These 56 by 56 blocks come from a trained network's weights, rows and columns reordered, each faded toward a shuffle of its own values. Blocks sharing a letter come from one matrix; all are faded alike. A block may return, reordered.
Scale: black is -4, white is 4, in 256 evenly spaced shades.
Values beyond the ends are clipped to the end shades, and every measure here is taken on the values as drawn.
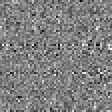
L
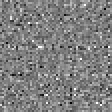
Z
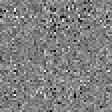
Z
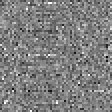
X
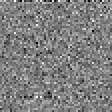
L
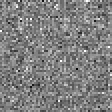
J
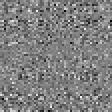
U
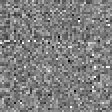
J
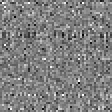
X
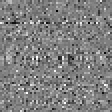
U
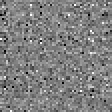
Z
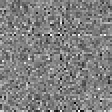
L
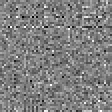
L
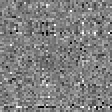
L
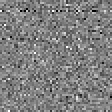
L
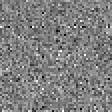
X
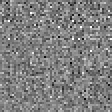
X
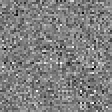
X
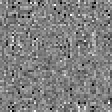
Z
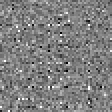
Z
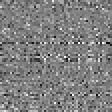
U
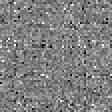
Z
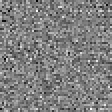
X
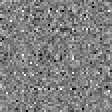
Z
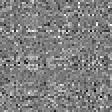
U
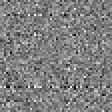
L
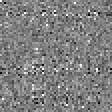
Z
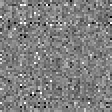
Z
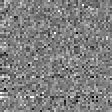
L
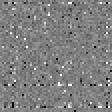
J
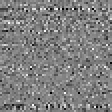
U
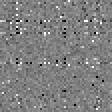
J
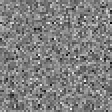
X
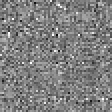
J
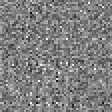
J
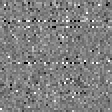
J
